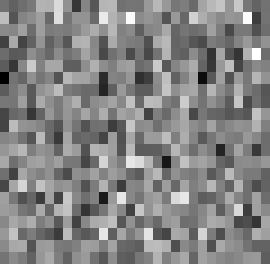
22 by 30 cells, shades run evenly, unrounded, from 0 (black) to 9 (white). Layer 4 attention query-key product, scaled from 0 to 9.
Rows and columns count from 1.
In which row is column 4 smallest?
10
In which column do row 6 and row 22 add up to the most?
18
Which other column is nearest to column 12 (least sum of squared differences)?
23
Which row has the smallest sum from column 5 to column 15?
11
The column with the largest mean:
21
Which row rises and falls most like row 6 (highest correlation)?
15
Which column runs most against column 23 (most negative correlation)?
19
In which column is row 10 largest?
29
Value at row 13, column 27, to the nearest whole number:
6
